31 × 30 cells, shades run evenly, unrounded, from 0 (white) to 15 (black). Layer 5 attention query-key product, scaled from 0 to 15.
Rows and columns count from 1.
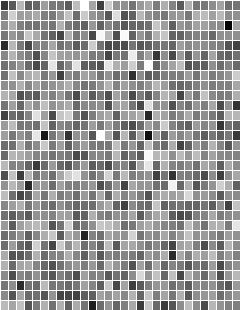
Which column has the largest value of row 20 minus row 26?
19
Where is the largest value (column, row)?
29, 3
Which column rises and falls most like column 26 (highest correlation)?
21
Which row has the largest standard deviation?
14
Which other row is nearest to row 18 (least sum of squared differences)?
25
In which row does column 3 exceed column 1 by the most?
20
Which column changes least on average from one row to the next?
27
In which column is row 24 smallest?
17
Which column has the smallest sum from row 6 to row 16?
2
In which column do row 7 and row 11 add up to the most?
30
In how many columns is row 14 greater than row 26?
16
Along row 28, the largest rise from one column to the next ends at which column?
23
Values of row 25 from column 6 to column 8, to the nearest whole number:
8 11 3
